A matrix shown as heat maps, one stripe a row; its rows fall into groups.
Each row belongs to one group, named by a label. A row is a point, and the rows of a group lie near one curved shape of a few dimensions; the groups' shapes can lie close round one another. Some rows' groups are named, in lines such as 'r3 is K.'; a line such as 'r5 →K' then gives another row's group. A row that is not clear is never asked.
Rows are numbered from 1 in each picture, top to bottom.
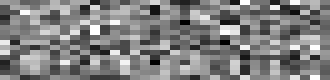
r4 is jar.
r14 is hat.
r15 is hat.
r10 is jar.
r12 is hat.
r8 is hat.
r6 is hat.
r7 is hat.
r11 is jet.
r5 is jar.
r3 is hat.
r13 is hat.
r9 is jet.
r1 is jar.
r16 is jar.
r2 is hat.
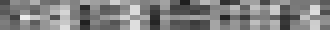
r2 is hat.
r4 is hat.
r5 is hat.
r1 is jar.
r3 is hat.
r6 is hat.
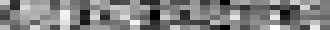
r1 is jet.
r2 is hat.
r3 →hat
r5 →hat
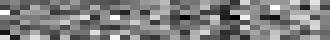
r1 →jar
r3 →jet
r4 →jar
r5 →hat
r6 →jar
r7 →jar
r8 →jet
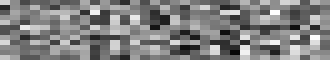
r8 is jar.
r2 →jar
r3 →hat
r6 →hat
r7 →jar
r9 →jet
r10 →jar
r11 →jar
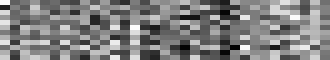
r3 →jet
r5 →jet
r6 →jet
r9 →jet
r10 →jar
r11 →jet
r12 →jet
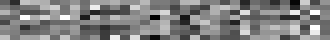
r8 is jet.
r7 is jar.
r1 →hat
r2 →hat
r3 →jar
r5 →jar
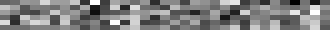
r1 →hat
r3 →jar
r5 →jet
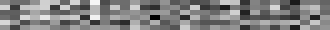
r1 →hat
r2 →jet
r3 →hat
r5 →jet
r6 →hat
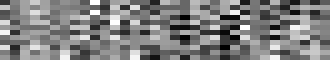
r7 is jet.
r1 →hat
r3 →hat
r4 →jar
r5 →jet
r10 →jet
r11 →hat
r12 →jet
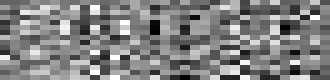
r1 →hat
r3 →hat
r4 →jar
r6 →hat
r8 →jet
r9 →hat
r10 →jar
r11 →hat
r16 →jar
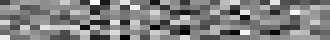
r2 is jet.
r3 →jar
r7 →jar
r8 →jet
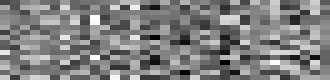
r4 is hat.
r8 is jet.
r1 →hat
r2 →jet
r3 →jar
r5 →hat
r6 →jet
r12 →hat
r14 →jet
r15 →jar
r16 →jet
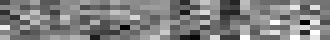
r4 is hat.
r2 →jar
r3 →jar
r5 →jar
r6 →jet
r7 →jar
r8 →jar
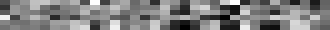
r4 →jet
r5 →jar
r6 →jar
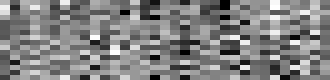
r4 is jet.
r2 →jet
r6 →jar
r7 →jar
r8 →hat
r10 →jet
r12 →hat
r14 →jar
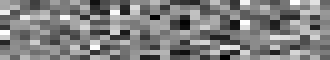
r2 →jet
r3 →jet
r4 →hat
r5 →jar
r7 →jet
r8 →jet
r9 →jar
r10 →hat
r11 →jar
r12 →jet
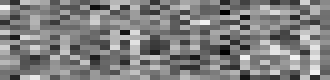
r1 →hat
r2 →jet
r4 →hat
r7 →jet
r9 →jet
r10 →jet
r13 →jet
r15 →hat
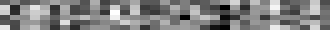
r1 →hat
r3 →jet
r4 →jar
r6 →jet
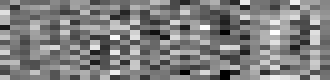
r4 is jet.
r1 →jar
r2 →hat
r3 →jet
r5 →jet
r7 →jet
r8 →jet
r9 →jar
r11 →jet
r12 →jar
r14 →hat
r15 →jar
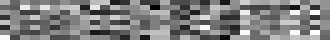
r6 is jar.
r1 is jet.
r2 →hat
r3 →jar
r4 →jar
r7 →jar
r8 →jet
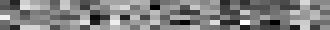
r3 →jar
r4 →jet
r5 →jar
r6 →hat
